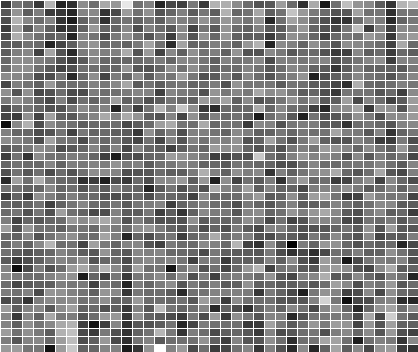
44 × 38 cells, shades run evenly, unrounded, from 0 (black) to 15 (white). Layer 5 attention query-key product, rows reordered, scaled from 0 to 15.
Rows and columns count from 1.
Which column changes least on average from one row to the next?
6
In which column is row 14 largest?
17
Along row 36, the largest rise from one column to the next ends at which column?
13
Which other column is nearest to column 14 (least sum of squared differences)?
26
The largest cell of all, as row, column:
44, 15
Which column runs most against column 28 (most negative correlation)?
10
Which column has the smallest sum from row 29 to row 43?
12
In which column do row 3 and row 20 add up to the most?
24
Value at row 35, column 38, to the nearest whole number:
2
